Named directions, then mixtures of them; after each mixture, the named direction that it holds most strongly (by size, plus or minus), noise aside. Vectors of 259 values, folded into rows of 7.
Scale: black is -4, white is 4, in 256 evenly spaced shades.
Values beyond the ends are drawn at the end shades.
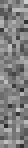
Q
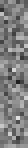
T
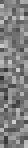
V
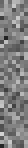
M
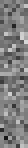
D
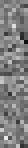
D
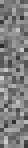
V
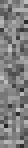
Q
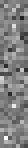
D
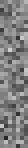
Q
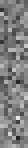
T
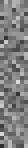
M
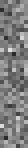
Q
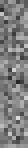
T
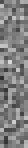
V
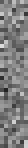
V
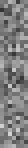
T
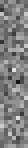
T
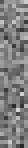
Q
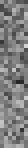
T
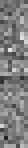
D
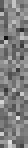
M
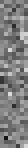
D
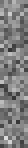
D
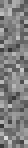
M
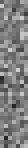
V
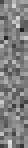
M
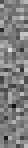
V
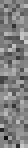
D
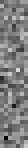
V
